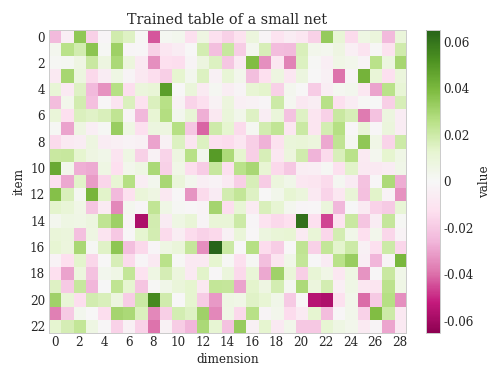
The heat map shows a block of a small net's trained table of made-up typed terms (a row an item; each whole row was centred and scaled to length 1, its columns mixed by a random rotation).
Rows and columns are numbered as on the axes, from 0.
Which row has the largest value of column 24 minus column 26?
17
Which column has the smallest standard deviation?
10
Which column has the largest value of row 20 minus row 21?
8
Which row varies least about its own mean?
15
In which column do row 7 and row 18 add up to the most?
18
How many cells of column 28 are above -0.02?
20
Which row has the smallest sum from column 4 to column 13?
22
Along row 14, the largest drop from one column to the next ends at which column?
21
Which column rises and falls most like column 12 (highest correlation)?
26
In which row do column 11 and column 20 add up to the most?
14
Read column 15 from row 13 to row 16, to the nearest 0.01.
0.01 0.02 0.01 0
